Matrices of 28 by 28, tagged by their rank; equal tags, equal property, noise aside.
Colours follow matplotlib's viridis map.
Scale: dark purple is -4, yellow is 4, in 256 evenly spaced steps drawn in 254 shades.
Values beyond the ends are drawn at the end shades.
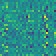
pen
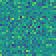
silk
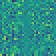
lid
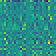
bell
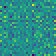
pen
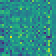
pen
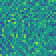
silk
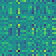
bell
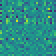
pen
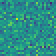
lid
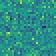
silk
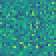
lid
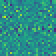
lid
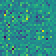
lid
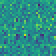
silk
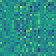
pen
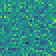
silk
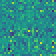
lid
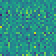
pen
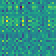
bell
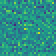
silk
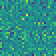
silk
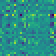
bell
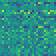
pen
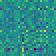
pen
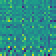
bell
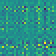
bell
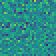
silk
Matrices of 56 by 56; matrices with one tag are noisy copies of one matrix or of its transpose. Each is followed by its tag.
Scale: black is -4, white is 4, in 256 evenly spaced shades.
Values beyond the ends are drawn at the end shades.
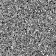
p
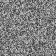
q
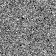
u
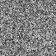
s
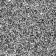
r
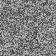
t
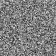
p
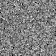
s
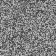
s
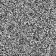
r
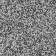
p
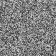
p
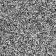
s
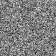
p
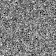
s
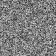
s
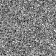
u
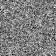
q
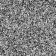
u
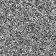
r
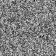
t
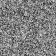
t
